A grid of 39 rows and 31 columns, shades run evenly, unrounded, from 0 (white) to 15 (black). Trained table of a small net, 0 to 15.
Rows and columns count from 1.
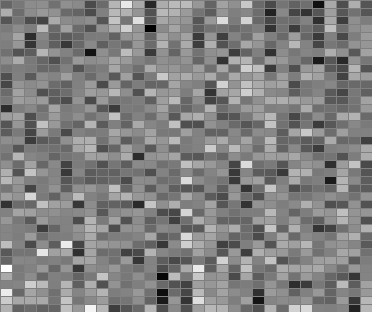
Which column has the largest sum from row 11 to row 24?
6
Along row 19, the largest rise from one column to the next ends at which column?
9
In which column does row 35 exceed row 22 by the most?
14
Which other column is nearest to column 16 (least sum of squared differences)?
30
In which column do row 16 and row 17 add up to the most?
3
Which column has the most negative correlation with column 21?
4
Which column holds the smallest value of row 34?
1
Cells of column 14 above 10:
7
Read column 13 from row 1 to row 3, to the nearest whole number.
13 10 10
